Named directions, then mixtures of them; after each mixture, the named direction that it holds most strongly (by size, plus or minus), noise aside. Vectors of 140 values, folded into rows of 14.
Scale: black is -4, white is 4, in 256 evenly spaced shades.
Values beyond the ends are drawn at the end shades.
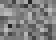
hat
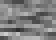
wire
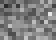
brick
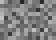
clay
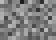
clay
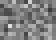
hat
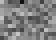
clay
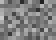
clay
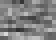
wire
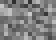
hat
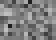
hat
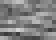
wire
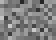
clay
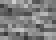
wire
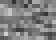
wire
